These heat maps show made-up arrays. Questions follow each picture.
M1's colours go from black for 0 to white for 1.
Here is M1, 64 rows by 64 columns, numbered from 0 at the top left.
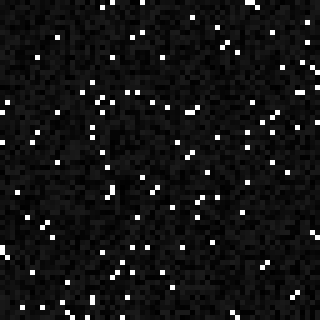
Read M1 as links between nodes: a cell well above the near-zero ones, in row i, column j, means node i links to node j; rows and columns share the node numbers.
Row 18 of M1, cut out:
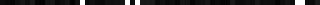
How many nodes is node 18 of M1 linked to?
5
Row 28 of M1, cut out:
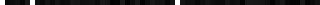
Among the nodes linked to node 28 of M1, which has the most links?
node 0
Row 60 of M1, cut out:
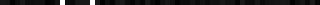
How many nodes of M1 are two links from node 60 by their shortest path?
4
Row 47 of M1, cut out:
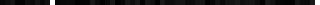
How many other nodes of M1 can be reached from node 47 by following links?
7
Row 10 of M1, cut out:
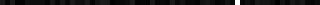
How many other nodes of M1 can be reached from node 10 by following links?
7
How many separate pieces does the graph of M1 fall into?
10
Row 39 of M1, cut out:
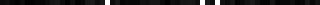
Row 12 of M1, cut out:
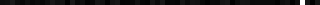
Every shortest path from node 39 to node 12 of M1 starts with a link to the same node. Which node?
node 43
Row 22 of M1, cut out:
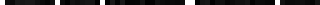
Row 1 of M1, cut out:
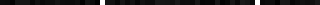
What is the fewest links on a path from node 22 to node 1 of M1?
2
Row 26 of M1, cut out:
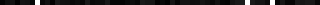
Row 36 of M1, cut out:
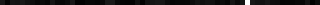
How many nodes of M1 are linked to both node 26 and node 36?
1
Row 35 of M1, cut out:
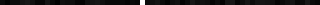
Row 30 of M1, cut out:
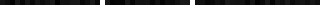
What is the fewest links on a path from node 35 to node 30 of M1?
5
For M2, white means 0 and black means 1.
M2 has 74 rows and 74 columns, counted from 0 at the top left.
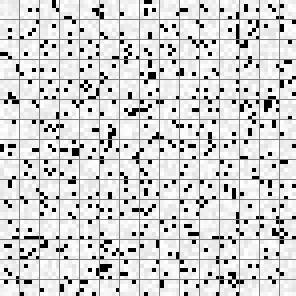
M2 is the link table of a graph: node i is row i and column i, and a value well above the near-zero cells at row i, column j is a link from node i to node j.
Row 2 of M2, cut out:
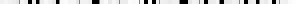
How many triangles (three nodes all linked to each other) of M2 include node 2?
7
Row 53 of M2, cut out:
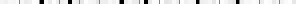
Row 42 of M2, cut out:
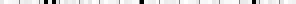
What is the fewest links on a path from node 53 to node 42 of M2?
3
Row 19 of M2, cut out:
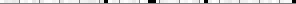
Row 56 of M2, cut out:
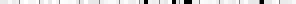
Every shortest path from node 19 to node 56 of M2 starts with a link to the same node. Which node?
node 73
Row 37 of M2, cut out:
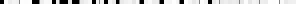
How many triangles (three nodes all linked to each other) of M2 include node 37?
8
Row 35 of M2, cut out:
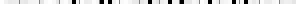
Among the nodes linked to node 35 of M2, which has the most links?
node 25
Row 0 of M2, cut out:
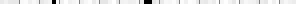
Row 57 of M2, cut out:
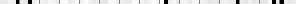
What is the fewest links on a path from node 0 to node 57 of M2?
4
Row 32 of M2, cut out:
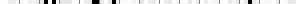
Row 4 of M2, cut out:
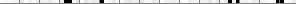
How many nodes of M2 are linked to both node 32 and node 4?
0
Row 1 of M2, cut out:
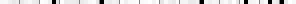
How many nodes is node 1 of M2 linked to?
6
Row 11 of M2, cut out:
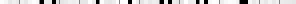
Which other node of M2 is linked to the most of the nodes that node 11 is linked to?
node 22
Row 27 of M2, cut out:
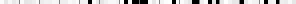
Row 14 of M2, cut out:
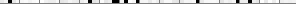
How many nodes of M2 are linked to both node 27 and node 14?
4
